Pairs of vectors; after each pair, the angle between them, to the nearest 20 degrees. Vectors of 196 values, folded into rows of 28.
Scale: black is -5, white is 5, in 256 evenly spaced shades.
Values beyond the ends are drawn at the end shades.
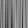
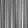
140 degrees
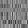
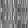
60 degrees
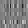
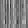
60 degrees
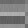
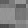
100 degrees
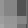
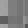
80 degrees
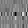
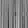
80 degrees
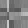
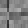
160 degrees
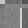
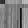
160 degrees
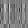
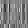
160 degrees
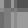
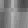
40 degrees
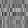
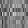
160 degrees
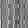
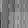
140 degrees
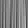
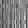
40 degrees
